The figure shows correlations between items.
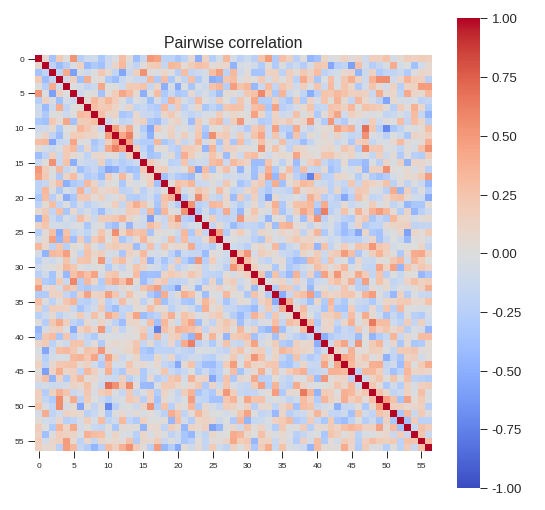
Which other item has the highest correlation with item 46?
41
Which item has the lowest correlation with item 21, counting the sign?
53
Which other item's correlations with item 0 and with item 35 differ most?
27
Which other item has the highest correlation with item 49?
3
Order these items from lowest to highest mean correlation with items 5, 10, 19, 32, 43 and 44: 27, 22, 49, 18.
18, 22, 27, 49
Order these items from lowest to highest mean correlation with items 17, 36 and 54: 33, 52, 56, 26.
26, 56, 52, 33
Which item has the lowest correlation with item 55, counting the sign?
31
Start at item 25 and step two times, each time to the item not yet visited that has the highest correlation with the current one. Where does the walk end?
13
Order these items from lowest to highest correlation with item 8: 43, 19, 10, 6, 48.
48, 10, 19, 6, 43
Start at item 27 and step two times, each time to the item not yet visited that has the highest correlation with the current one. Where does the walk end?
38
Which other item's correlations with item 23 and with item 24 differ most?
16
